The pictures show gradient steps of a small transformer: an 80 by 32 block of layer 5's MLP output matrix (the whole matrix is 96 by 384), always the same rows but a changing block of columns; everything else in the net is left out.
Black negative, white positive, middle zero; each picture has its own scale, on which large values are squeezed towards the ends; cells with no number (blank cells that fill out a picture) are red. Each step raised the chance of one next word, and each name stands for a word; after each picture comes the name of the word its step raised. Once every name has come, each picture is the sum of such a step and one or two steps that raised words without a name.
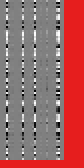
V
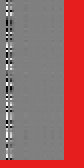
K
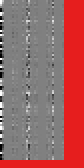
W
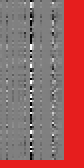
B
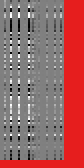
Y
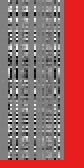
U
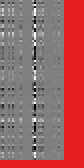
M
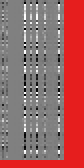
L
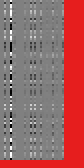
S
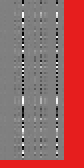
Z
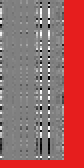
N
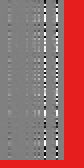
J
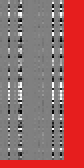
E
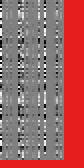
Z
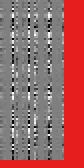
Y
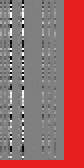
N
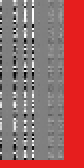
W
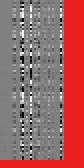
U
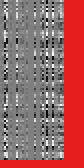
S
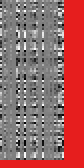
N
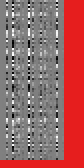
S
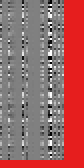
J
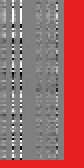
L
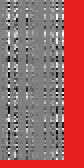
V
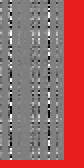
V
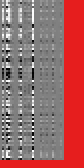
U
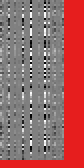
J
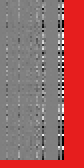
Y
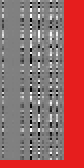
V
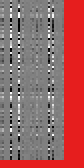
Y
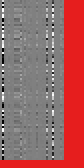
J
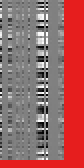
V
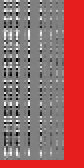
V
